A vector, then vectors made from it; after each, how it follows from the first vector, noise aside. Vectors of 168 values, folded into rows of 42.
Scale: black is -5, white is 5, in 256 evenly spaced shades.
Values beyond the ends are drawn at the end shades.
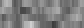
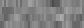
reversed, negated, shrunk.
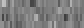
wrapped around, partly zeroed.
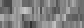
negated.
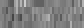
wrapped around, partly zeroed.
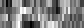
negated, scaled up.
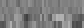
reversed, negated, partly zeroed.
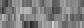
negated.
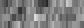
wrapped around, negated.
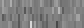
partly zeroed.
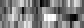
wrapped around, scaled up.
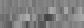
wrapped around, partly zeroed.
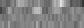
wrapped around, partly zeroed.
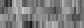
negated.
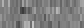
partly zeroed.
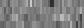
reversed, negated, partly zeroed.
